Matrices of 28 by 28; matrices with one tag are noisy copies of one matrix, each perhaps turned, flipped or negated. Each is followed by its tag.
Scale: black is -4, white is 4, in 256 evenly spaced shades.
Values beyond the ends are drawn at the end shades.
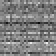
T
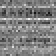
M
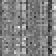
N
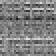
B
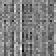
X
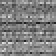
T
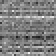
B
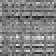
B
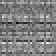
T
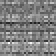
T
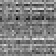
B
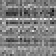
M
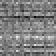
B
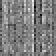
X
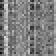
N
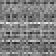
T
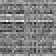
X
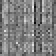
X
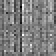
X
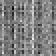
T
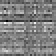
X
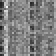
N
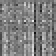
X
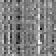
B
